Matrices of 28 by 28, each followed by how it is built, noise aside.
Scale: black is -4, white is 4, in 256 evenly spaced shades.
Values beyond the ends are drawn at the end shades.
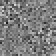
block diagonal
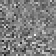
lower triangular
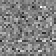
uneven rows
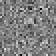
low rank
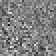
lower triangular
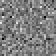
low rank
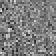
lower triangular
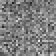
blocks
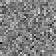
noise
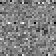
uneven rows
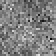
smooth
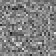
blocks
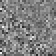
lower triangular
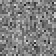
noise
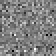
uneven rows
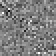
block diagonal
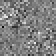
block diagonal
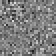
block diagonal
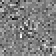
block diagonal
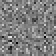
low rank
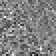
lower triangular
